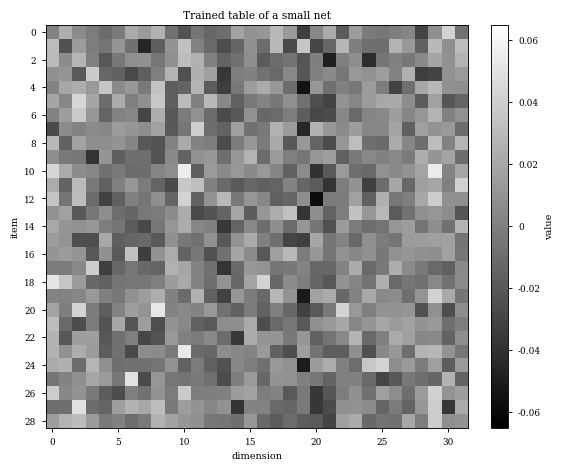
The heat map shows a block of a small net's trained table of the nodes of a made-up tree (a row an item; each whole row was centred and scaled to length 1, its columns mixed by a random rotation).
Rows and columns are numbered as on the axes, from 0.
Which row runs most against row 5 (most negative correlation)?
9
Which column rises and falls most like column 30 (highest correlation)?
14
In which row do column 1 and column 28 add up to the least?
1
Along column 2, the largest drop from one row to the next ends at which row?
21
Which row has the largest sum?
10
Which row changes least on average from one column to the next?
28
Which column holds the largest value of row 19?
29
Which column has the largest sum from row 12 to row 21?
0
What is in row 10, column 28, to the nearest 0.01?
0.02
